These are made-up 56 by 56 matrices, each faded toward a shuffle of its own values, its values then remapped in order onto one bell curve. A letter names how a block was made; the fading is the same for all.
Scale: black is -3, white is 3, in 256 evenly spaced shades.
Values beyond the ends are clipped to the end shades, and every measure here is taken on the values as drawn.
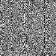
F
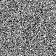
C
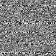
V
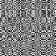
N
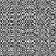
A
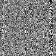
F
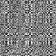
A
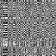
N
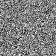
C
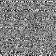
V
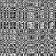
N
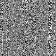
F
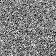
C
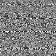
V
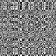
A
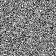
C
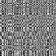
N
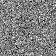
C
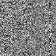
F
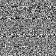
V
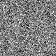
C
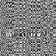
A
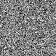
C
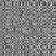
N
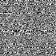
V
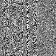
F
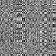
A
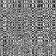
N
